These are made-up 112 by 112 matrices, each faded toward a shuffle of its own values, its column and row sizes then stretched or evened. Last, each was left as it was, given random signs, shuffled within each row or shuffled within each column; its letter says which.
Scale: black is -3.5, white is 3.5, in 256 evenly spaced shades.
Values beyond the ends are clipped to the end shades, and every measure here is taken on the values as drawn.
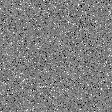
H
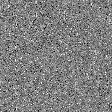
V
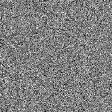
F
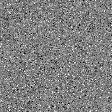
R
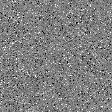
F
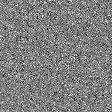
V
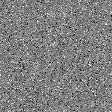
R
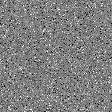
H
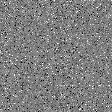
R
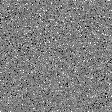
H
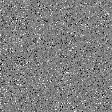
F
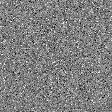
H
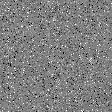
V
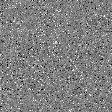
R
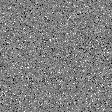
H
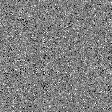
R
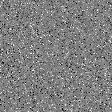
V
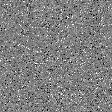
F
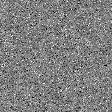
V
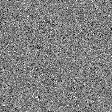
R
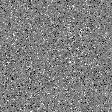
V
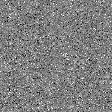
F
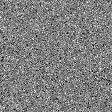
V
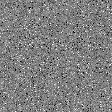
F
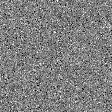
V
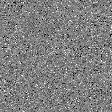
F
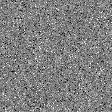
V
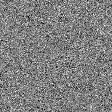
H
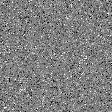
V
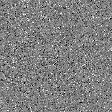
F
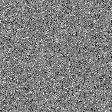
V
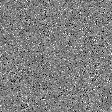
V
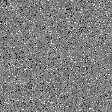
R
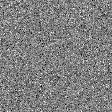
V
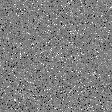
H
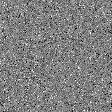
V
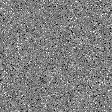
V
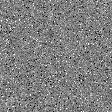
V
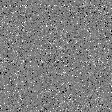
R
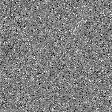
V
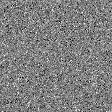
H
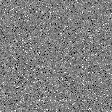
F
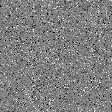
F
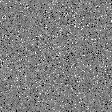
R
